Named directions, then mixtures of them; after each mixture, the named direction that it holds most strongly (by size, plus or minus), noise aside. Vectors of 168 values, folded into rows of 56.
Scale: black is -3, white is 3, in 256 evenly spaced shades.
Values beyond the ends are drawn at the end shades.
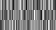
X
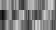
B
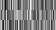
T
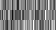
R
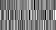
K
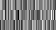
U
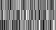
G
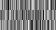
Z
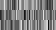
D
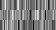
R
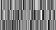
X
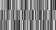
Z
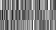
R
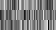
D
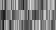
B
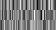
X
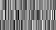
U
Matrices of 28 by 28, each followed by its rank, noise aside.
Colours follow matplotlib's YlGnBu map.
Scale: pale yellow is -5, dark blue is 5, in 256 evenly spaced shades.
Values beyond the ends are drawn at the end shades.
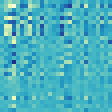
two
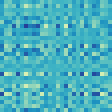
two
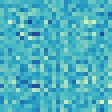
six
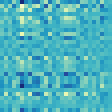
two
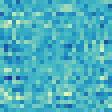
four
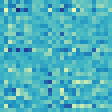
three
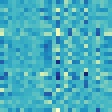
three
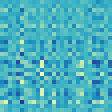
two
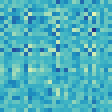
three
